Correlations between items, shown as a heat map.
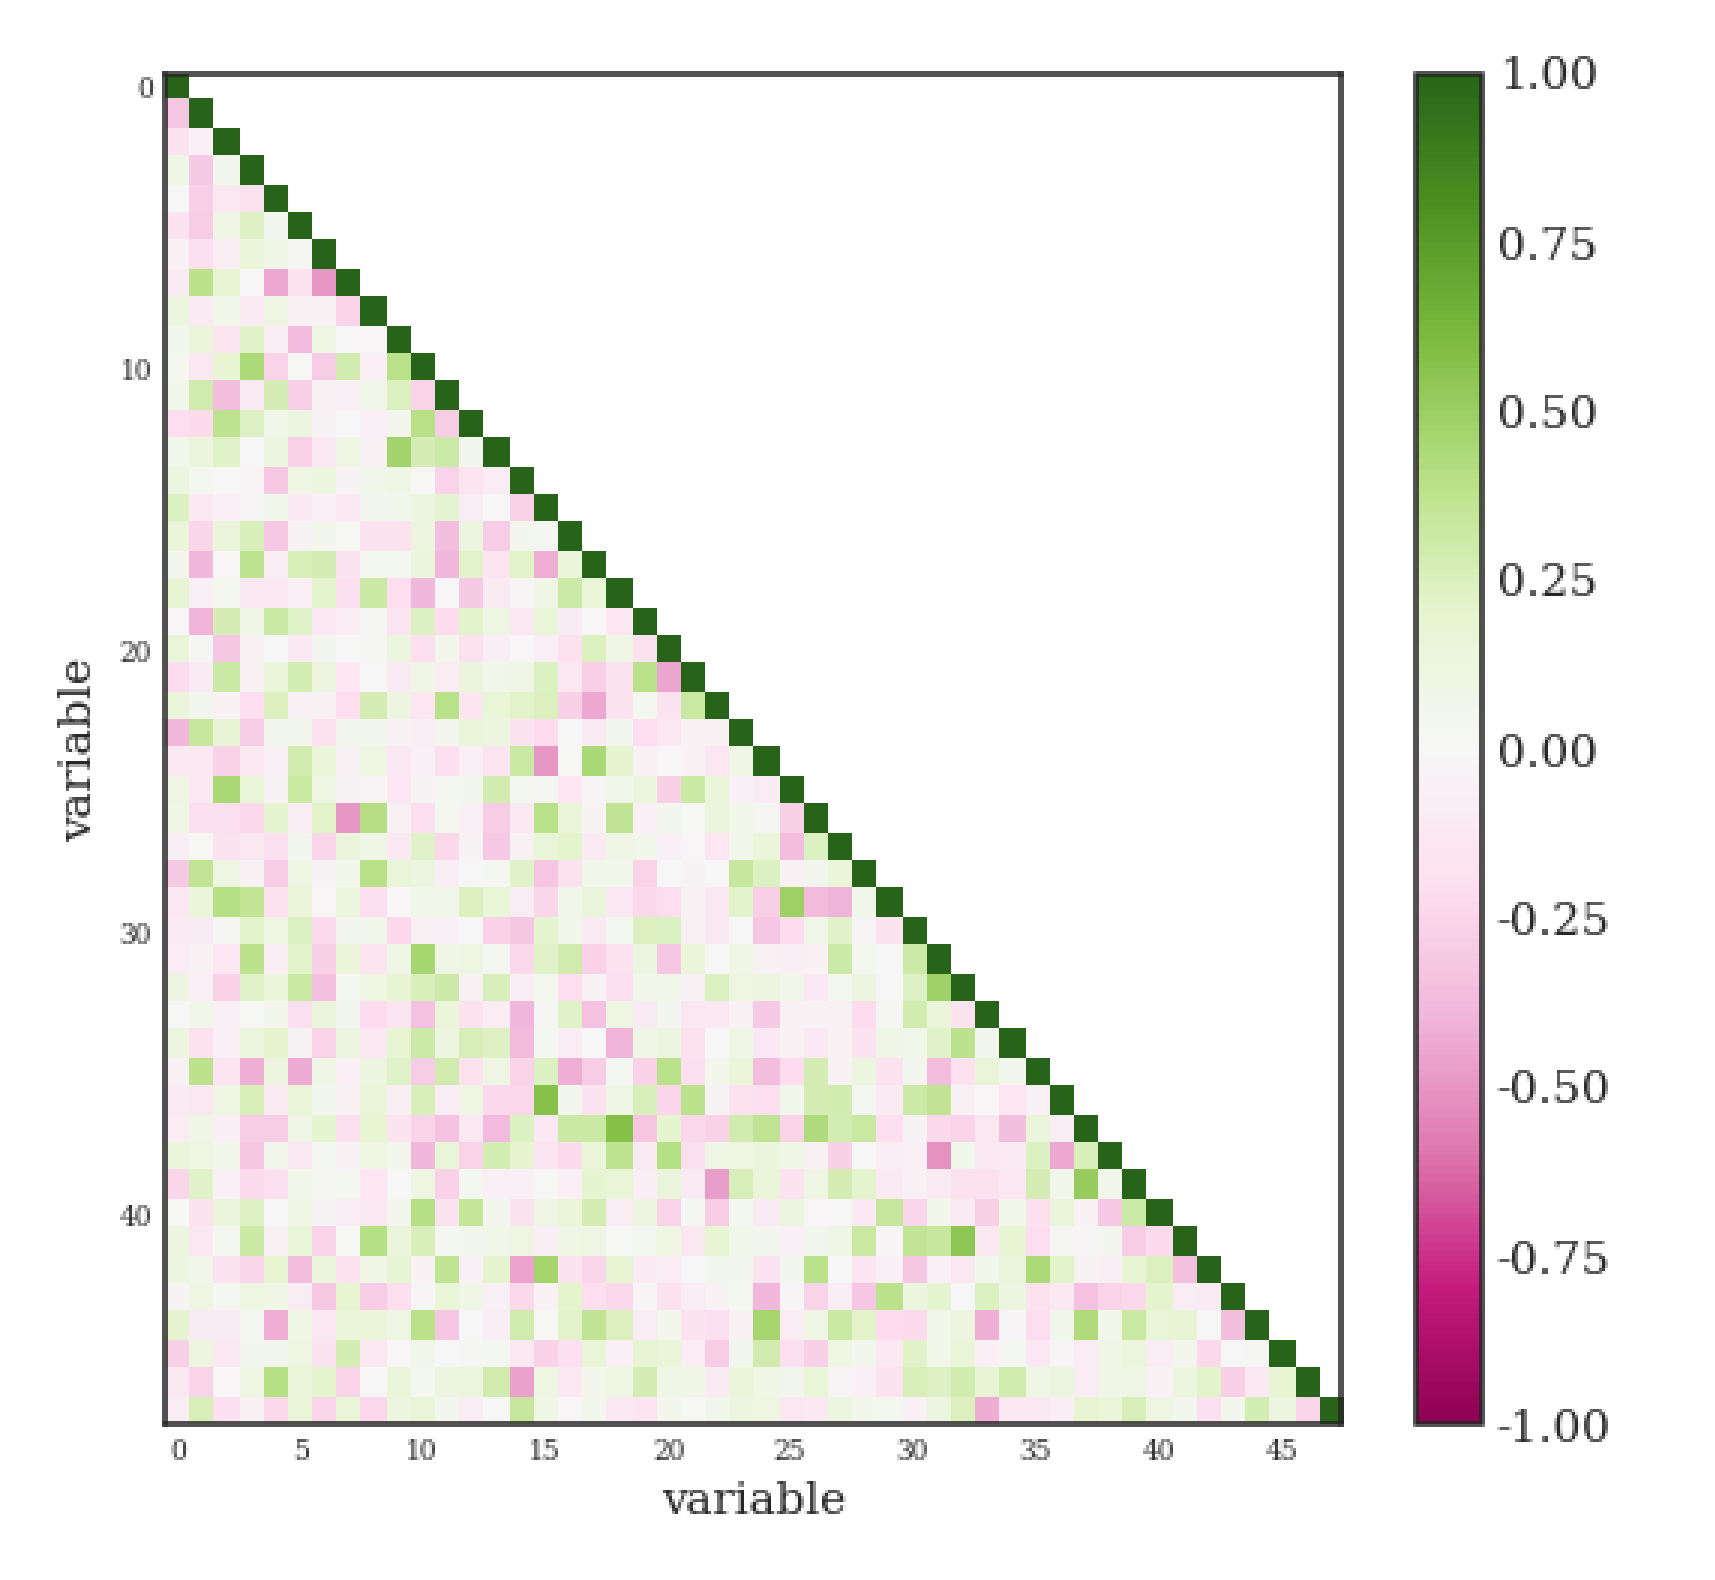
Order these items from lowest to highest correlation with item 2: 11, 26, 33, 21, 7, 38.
11, 26, 33, 38, 7, 21
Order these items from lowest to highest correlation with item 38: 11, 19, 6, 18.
19, 6, 11, 18
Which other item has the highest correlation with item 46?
4
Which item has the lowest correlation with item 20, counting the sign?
21
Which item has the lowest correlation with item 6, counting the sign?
7
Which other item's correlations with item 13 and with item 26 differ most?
37
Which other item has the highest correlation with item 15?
36
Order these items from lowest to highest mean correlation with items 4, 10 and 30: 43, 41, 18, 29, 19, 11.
18, 29, 11, 43, 41, 19
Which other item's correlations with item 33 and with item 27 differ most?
44
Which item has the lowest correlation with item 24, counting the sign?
15
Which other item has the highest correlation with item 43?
29
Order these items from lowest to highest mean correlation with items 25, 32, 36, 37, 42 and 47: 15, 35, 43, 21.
43, 35, 21, 15
